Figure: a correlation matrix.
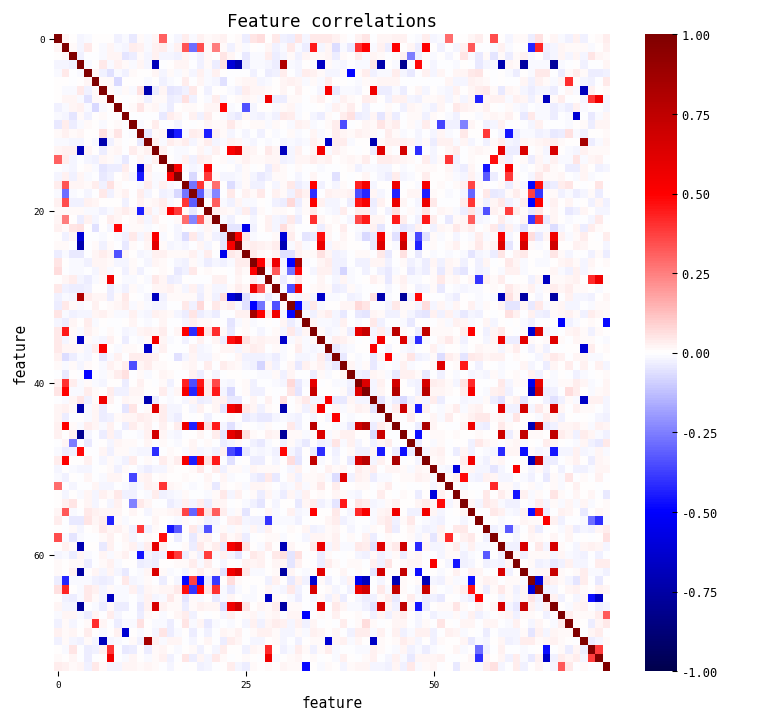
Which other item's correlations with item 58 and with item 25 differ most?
22
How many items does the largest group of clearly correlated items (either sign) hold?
13
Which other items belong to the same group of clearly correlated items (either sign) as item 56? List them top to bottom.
7, 28, 65, 71, 72
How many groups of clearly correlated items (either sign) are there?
16
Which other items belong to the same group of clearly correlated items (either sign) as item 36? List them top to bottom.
6, 12, 42, 70
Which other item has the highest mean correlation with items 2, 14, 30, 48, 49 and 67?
3
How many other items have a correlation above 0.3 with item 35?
8
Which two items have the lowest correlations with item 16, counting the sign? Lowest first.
11, 57
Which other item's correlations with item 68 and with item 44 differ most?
37
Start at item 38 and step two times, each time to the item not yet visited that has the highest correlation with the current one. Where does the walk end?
54
